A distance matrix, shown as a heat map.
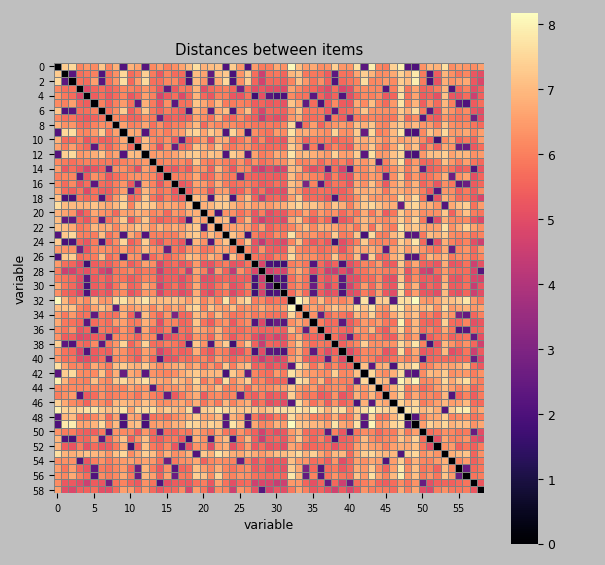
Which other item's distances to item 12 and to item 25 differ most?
49
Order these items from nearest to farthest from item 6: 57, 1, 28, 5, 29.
1, 28, 57, 29, 5
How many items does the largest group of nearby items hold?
8
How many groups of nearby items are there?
13
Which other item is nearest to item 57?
14
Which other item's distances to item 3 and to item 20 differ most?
22
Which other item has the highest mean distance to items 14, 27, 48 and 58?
47
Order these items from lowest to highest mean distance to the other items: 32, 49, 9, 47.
9, 49, 32, 47
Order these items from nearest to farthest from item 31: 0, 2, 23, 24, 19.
24, 2, 23, 0, 19
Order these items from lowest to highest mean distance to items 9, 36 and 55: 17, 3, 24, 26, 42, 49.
26, 42, 49, 3, 17, 24
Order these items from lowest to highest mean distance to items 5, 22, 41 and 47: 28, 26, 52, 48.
28, 52, 26, 48
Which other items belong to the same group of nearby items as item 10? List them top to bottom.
17, 52
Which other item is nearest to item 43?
32
